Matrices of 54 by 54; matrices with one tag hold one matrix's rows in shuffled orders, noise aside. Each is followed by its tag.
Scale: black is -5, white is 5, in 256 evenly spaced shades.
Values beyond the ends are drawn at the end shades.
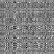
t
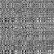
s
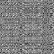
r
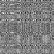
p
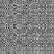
t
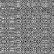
p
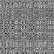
s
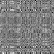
p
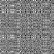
p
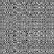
t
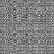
t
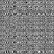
t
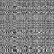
t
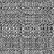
r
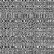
s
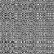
s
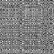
r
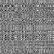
s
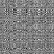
t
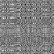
p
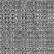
s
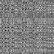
s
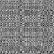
r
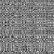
s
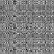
t
